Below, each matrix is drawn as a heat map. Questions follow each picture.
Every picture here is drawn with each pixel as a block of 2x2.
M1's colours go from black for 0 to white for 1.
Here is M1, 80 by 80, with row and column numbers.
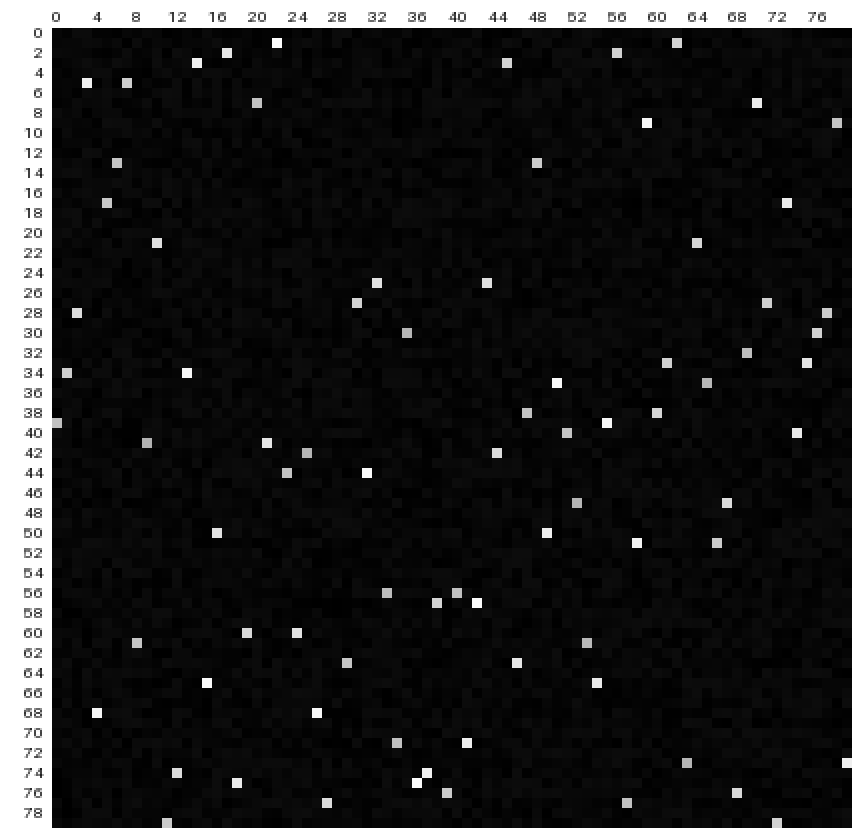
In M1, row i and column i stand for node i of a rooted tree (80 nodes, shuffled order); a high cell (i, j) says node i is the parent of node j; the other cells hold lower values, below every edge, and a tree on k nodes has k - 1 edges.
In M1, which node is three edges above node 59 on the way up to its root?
71
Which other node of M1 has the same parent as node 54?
15
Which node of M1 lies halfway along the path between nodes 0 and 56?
27
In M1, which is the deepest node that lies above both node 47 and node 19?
38
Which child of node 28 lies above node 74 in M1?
2
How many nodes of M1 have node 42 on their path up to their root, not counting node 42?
7
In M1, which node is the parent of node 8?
61
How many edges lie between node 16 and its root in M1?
6
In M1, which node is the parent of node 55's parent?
76
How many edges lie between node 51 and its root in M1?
4
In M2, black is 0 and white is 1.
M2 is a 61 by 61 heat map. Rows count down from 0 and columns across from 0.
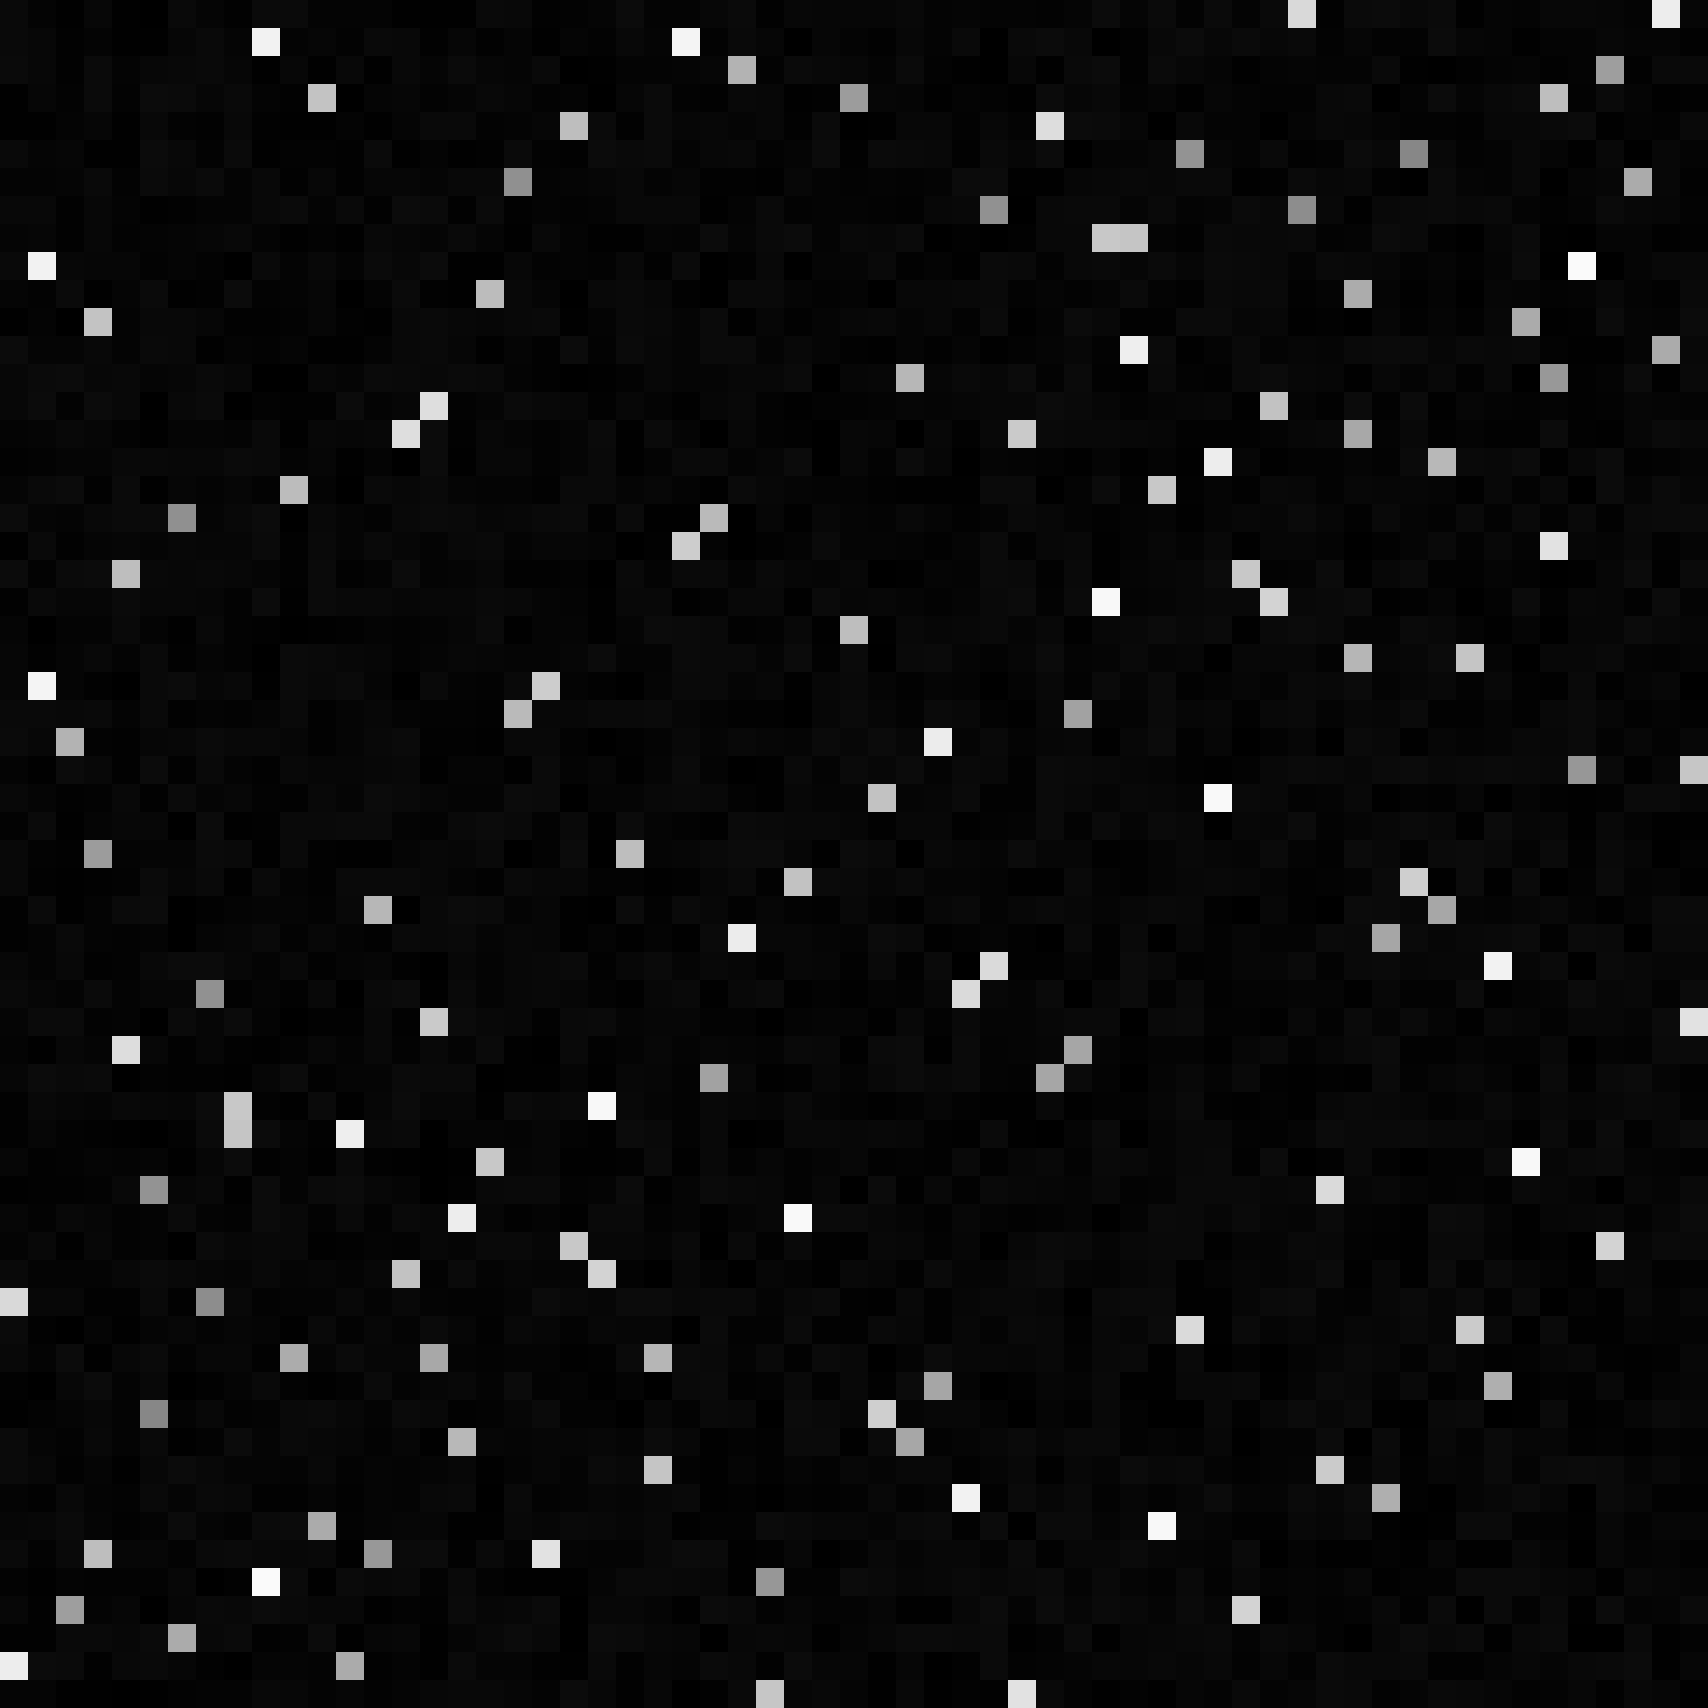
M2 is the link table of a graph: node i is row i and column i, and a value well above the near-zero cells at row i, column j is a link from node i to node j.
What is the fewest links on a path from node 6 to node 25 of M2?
2
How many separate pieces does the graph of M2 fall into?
2
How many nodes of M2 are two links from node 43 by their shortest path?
2
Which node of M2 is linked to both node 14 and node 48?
node 15
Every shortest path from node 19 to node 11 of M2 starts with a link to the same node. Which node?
node 55
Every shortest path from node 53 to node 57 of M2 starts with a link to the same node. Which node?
node 49
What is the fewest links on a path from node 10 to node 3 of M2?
5
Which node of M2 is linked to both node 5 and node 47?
node 42
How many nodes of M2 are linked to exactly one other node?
2
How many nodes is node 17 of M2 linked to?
2
